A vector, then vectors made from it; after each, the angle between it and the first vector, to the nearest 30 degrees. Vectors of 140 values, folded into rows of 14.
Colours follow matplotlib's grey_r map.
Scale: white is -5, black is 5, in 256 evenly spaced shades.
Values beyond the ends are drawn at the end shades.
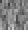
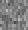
60 degrees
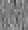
60 degrees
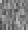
150 degrees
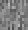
120 degrees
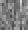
120 degrees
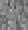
60 degrees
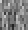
150 degrees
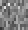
120 degrees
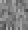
120 degrees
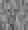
150 degrees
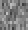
120 degrees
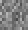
90 degrees
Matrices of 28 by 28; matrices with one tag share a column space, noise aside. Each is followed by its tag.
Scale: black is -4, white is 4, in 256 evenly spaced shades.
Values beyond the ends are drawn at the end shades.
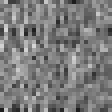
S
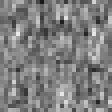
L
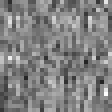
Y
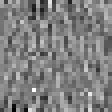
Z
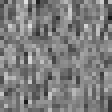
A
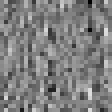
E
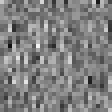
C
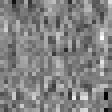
E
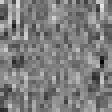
A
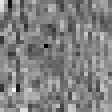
E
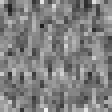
Z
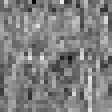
Y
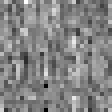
S
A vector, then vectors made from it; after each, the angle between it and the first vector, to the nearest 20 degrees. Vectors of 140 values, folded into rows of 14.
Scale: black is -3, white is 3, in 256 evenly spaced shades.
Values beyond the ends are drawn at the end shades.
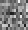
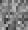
60 degrees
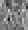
100 degrees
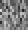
100 degrees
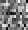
20 degrees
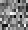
160 degrees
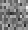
40 degrees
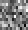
40 degrees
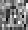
60 degrees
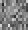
120 degrees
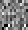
120 degrees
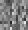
100 degrees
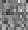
40 degrees
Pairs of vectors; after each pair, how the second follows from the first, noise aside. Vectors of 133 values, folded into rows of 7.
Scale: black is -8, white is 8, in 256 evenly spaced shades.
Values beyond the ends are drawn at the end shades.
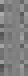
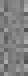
reversed, negated.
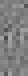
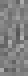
reversed, negated.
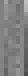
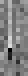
wrapped around, negated, scaled up.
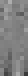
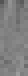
reversed, shrunk.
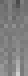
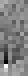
wrapped around, negated, scaled up.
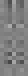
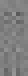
reversed, shrunk.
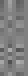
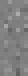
reversed, negated, partly zeroed.
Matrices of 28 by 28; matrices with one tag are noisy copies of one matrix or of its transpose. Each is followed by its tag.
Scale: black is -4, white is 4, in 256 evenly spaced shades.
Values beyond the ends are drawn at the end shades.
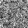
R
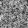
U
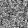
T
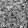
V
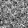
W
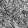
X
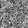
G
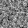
T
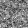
T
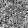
G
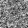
R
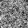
U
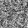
T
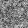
G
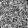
U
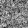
T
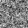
T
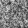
V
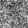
X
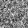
W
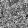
R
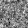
R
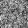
U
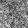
X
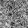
X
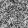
G
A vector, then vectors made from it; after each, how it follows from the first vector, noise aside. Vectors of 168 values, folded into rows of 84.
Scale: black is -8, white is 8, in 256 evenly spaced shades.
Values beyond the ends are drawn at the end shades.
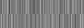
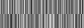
reversed, negated, scaled up.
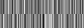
reversed, negated, scaled up.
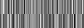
reversed, scaled up.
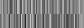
wrapped around, scaled up.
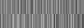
wrapped around.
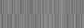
reversed, negated, shrunk.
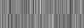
sign-scrambled.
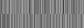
wrapped around.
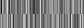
scaled up.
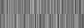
wrapped around.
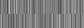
sign-scrambled.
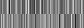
scaled up.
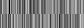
scaled up.
